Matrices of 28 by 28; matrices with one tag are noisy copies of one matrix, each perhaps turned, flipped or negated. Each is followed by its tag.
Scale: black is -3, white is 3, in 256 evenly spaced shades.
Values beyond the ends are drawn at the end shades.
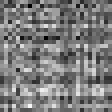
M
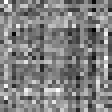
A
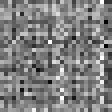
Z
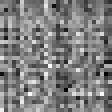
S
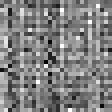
Z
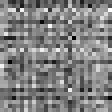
Z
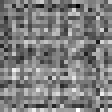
A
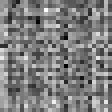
S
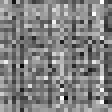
Z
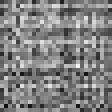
M
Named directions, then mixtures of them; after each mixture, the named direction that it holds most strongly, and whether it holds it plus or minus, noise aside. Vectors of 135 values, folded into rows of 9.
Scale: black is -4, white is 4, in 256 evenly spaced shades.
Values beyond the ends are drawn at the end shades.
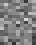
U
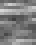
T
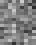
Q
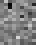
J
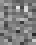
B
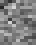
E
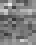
T, plus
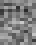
B, minus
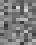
B, plus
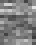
T, plus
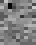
J, plus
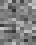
Q, minus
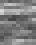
T, plus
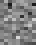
J, plus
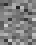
B, minus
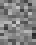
U, plus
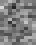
E, minus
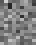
J, plus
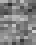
T, minus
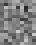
B, minus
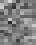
E, minus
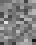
U, plus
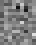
B, minus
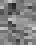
E, minus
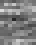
T, plus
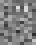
B, plus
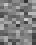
U, plus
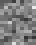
Q, minus
